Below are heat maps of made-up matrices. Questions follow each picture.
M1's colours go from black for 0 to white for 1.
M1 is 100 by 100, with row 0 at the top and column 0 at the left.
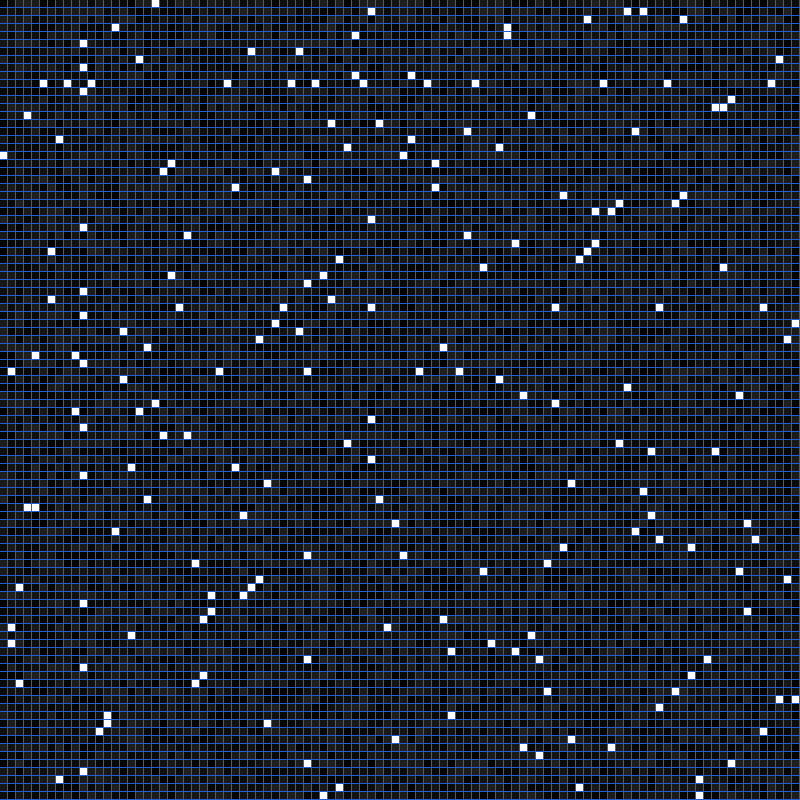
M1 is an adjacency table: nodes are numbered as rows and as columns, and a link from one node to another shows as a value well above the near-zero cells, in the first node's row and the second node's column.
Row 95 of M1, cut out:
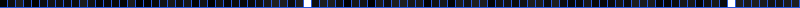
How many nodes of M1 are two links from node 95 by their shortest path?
6
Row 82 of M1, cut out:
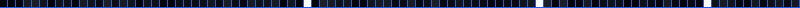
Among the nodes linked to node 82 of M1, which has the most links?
node 38
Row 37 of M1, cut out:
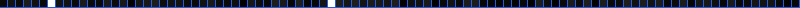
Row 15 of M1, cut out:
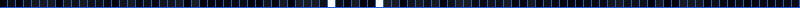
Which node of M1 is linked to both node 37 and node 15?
node 41
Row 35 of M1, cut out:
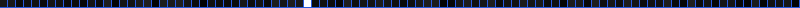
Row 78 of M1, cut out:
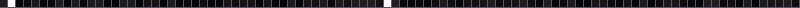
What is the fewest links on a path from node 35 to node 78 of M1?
4
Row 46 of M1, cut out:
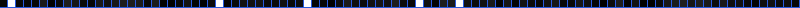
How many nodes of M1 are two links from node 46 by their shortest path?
7
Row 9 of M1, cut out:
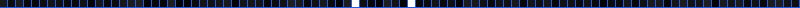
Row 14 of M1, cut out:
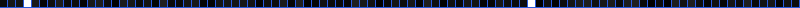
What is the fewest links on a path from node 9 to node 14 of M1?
5
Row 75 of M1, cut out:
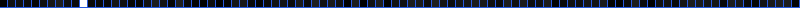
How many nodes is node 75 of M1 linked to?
1
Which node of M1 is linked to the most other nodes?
node 10
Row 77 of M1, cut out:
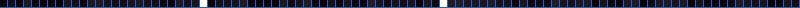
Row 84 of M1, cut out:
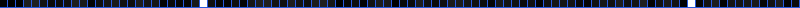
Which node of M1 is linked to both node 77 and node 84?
node 25
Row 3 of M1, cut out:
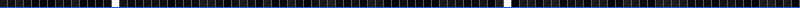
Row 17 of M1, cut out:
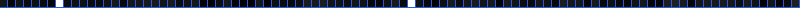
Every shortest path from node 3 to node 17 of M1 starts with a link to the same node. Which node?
node 63
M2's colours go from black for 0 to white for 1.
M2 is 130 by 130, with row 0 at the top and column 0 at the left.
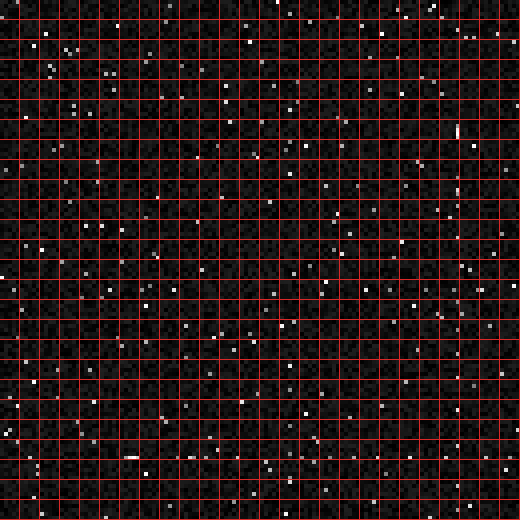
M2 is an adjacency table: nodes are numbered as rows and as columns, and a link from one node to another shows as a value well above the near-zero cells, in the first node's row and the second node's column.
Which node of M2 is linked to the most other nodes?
node 114
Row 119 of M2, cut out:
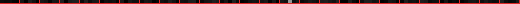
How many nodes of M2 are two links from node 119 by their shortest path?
9
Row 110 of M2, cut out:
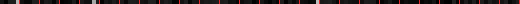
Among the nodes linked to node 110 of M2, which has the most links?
node 4
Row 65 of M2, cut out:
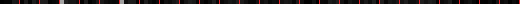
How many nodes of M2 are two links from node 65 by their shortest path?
3
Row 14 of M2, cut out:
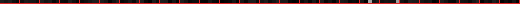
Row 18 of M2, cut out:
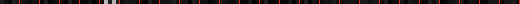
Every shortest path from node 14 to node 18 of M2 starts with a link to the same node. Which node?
node 92
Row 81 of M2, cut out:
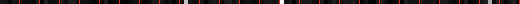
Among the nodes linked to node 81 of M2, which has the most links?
node 46
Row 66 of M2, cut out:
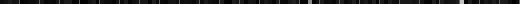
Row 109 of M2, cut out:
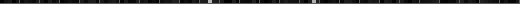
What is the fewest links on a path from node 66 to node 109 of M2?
3
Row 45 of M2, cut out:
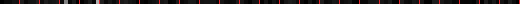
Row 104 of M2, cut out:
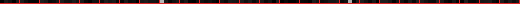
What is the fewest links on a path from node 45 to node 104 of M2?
3
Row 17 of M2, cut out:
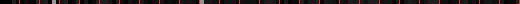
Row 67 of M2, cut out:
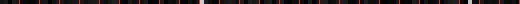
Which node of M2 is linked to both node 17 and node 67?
node 50
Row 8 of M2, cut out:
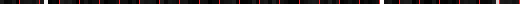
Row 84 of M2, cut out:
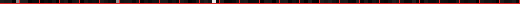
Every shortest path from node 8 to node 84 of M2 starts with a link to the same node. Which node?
node 95
